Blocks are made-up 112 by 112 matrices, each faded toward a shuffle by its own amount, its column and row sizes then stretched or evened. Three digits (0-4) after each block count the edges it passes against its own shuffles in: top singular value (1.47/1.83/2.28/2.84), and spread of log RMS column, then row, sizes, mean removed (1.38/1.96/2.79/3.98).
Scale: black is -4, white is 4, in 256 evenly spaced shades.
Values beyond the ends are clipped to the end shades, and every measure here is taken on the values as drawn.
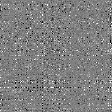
2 3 3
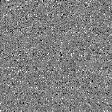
1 1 2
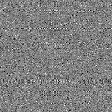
3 0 2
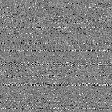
3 0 3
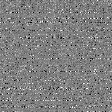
0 0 3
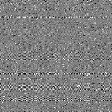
4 1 3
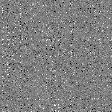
0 2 2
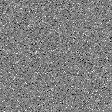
1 0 0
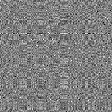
4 0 2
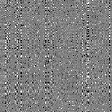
4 3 1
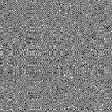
4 0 2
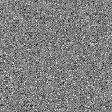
1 0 1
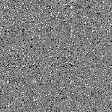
2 1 1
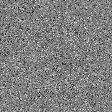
0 0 1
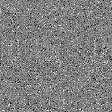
2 1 1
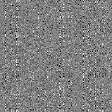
3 3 0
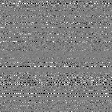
2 1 4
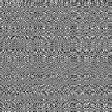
4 0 4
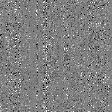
2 3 1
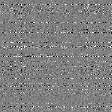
1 2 4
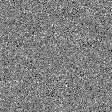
1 0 0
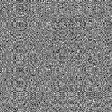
4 1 1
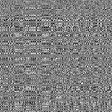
4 0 4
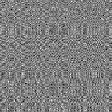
4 0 2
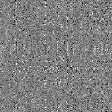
3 2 1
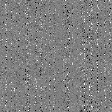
0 3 0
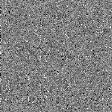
1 2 1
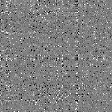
3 2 2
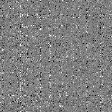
0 3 2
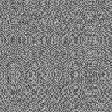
4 0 0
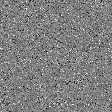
1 0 1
